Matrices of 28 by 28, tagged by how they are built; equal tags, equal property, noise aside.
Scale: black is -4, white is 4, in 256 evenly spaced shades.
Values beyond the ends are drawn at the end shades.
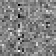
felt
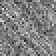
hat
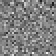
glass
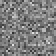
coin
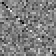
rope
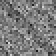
hat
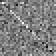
rope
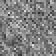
hat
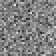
coin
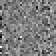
felt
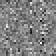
felt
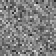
hat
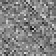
hat
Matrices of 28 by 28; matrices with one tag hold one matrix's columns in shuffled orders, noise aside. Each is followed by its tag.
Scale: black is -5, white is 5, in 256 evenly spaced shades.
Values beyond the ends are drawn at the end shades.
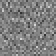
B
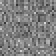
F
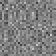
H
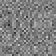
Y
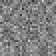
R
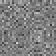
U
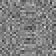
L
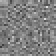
U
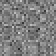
R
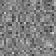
F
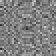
L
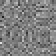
U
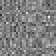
F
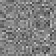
Y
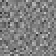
B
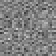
Y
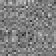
U
